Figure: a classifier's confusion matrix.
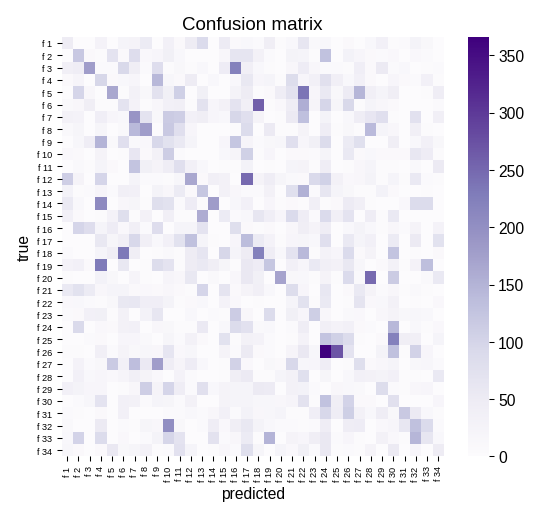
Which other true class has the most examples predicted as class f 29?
f 7
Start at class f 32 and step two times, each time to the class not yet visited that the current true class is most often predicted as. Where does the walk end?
f 17
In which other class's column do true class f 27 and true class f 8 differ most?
f 9
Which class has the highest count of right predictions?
f 18
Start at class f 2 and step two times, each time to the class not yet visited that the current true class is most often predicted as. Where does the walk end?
f 30
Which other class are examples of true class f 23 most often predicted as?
f 16
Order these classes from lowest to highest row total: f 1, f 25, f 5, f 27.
f 1, f 25, f 27, f 5
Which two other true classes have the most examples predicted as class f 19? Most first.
f 33, f 23
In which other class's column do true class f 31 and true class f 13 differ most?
f 22
